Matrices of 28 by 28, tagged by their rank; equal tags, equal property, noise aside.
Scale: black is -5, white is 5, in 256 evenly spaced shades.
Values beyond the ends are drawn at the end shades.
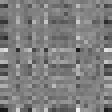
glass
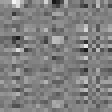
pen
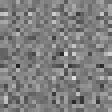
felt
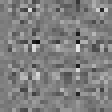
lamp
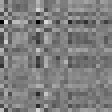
glass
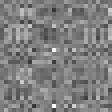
lamp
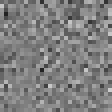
felt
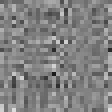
felt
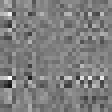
pen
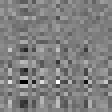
glass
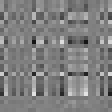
glass
